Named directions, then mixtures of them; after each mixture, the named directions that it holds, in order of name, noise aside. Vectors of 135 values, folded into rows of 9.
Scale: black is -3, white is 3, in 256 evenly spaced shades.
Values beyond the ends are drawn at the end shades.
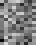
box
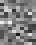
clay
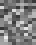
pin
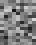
clay, pin.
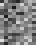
box.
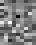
clay, pin.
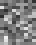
pin.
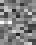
clay.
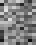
box, clay.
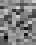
pin.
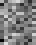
box.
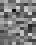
clay, pin.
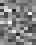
clay.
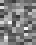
clay, pin.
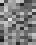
box, clay.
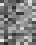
box.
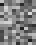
box, clay.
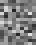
clay.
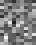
clay, pin.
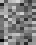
box.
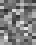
pin.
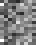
box.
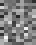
clay, pin.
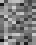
box.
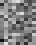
box.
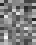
box, pin.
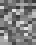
pin.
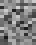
pin.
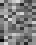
box.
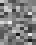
clay.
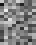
box, clay.
